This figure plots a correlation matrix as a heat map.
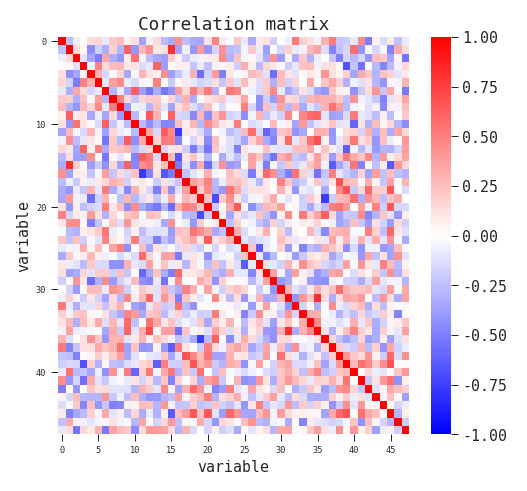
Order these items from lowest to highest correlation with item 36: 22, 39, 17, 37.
39, 17, 22, 37
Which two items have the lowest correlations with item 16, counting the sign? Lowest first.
11, 14
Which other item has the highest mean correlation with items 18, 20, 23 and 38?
45
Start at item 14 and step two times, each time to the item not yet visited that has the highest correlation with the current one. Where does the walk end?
26
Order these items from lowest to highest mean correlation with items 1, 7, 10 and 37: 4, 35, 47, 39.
39, 4, 47, 35
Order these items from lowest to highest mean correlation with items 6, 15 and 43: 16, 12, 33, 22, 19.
12, 33, 16, 22, 19
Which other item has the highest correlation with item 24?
20
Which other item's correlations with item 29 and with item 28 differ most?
2
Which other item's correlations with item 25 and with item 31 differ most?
35
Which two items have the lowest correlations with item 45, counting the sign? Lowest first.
15, 1
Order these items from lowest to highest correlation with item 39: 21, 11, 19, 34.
21, 34, 11, 19
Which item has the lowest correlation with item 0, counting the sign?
42
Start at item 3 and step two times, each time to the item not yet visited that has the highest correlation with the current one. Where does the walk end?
5
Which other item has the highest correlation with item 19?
40
